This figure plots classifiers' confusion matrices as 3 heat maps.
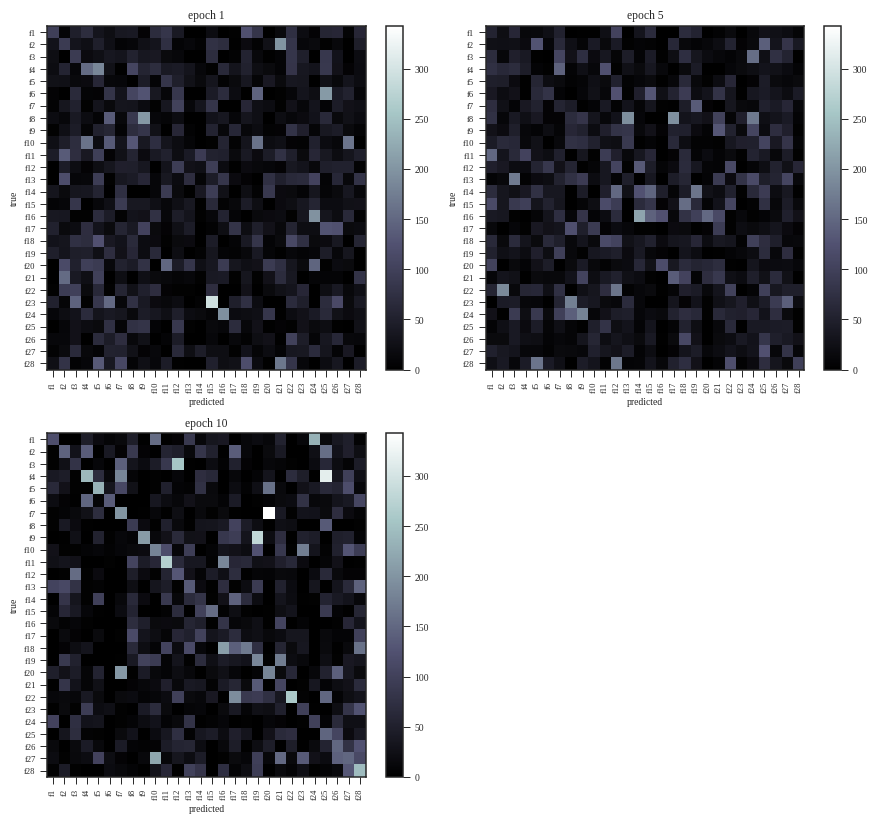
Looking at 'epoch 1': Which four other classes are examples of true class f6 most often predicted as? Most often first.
f25, f19, f9, f8
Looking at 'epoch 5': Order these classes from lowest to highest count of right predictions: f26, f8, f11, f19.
f19, f26, f8, f11
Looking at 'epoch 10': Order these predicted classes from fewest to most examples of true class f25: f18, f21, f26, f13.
f13, f18, f21, f26
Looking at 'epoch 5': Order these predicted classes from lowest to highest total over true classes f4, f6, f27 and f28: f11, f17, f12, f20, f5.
f20, f17, f11, f5, f12
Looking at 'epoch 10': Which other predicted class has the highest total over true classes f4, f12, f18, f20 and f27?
f25
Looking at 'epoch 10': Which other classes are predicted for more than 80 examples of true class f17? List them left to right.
f8, f14, f28
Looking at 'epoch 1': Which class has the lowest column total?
f14
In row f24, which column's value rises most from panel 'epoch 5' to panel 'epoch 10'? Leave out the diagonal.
f1
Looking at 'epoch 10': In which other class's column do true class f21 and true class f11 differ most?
f16
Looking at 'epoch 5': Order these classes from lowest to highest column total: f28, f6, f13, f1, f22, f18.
f28, f6, f13, f22, f1, f18
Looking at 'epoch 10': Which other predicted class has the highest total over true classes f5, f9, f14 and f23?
f19
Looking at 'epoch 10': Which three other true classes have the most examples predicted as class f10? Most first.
f27, f1, f19
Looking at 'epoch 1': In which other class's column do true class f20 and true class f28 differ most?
f24
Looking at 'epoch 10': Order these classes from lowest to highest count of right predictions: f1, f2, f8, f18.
f8, f1, f2, f18
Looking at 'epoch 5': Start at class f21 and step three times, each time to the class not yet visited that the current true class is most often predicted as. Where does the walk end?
f13
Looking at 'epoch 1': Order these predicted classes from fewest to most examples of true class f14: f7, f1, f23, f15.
f23, f1, f7, f15
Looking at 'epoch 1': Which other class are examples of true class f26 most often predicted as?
f22
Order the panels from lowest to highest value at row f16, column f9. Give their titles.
epoch 1, epoch 10, epoch 5
